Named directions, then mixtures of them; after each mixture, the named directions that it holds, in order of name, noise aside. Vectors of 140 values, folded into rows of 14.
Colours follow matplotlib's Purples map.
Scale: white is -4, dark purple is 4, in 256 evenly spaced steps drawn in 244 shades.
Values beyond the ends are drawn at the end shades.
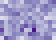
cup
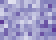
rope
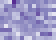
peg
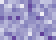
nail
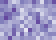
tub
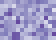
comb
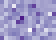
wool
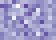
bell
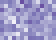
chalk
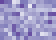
nail, peg, tub.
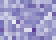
chalk, cup, wool.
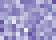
chalk, cup, tub.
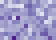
bell, comb, nail.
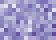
comb, rope, wool.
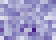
cup.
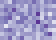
peg, tub, wool.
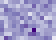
cup.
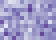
nail, rope, wool.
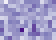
cup.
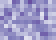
comb, nail, peg.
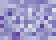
comb.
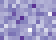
wool.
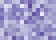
bell, chalk, nail.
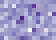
wool.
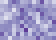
tub.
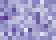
tub.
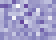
bell.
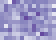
peg.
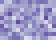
comb, peg.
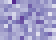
bell, peg, wool.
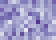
tub.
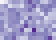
cup, nail.
